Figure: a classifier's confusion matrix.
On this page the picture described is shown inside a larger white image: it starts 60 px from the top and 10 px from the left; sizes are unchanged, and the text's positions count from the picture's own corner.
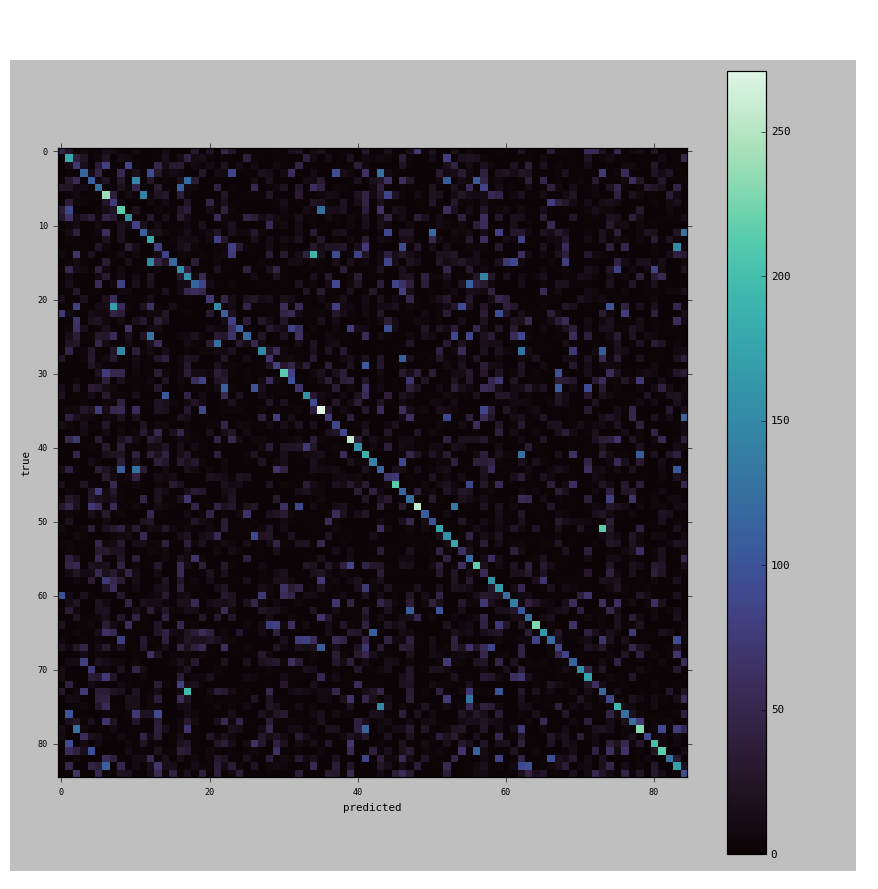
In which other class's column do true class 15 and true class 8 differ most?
12
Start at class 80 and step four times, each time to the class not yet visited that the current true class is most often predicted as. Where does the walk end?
21
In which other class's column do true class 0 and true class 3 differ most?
43
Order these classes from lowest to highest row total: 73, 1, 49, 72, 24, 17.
72, 49, 1, 17, 24, 73
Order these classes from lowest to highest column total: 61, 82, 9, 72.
82, 72, 9, 61
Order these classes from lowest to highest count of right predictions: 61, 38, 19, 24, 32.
19, 32, 38, 24, 61
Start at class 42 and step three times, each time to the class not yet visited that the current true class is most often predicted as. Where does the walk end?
16
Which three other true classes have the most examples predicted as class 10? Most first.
4, 43, 76
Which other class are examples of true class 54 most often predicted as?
78
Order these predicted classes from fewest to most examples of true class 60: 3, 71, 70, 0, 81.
81, 3, 70, 71, 0
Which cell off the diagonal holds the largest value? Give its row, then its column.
51, 73
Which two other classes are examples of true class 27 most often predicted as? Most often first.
8, 62
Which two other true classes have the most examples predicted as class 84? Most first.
11, 36
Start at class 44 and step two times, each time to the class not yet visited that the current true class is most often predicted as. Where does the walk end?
55
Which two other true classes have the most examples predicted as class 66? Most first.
82, 7
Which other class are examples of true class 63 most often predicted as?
35
